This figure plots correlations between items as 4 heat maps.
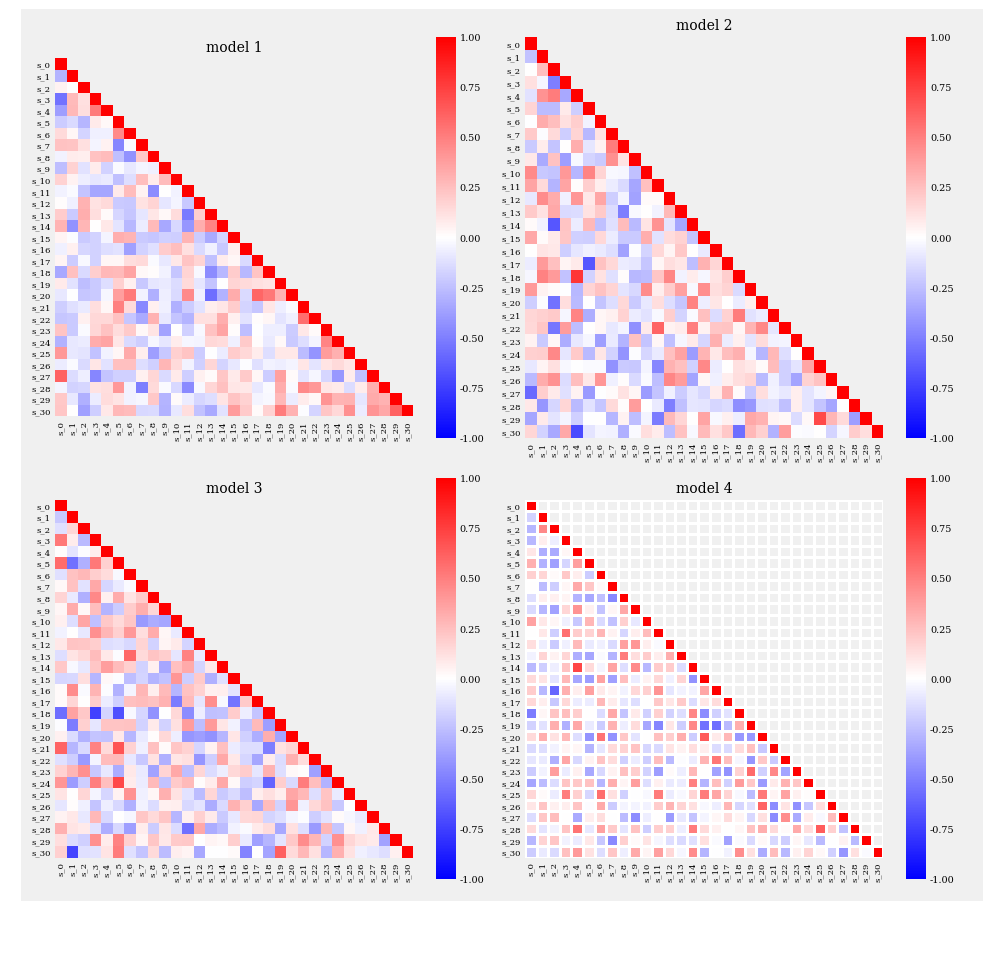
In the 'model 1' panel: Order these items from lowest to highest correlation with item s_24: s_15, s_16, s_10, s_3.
s_15, s_10, s_16, s_3
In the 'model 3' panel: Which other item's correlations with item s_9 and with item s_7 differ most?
s_25
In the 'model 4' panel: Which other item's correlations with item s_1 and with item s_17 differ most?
s_2
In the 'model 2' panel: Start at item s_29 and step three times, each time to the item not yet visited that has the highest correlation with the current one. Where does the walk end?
s_19
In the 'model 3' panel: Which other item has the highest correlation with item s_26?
s_20
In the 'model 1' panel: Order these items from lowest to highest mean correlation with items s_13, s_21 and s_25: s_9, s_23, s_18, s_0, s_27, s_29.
s_18, s_9, s_27, s_29, s_0, s_23
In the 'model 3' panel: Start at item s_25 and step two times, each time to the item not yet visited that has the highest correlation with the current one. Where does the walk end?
s_13
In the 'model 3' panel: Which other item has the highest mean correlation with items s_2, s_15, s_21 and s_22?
s_10
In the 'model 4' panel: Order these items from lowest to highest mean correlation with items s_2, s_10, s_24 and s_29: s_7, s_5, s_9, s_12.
s_7, s_12, s_9, s_5
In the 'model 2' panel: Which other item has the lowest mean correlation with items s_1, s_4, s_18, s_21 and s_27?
s_30
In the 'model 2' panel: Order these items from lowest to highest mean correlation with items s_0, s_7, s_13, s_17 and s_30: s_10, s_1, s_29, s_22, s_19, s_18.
s_18, s_29, s_1, s_10, s_22, s_19
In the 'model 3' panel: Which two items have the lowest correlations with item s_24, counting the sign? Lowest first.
s_18, s_1
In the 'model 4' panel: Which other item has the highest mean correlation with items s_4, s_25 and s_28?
s_14
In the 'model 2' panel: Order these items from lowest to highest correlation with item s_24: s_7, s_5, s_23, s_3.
s_5, s_7, s_3, s_23
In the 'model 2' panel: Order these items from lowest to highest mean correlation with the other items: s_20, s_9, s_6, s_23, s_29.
s_9, s_23, s_20, s_29, s_6
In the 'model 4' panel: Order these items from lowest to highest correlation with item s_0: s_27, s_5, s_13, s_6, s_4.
s_27, s_13, s_4, s_6, s_5
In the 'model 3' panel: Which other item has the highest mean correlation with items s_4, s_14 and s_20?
s_22
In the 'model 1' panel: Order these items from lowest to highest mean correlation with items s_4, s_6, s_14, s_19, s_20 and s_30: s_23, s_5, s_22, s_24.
s_22, s_24, s_23, s_5
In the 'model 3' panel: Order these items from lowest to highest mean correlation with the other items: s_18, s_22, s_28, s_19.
s_18, s_28, s_22, s_19
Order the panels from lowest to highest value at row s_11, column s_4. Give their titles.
model 1, model 2, model 4, model 3
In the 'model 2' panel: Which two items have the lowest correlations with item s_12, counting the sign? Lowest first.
s_28, s_9
